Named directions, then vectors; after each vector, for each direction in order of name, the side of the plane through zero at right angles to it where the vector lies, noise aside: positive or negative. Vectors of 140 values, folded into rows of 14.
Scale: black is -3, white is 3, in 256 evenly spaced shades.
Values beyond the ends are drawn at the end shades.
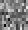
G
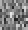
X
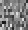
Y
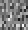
negative, positive, negative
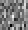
negative, positive, negative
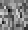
negative, negative, positive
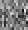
positive, positive, positive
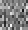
positive, positive, positive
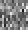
positive, positive, positive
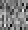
negative, negative, negative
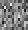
negative, negative, positive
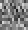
positive, positive, negative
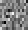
negative, positive, positive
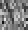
negative, negative, positive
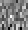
negative, positive, negative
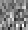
negative, positive, negative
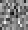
positive, negative, negative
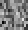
negative, negative, positive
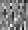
positive, negative, positive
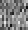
negative, negative, negative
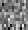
negative, positive, negative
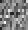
positive, negative, negative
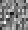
positive, negative, negative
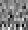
positive, negative, positive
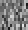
negative, positive, negative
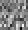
negative, positive, negative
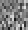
negative, positive, negative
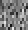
negative, negative, negative
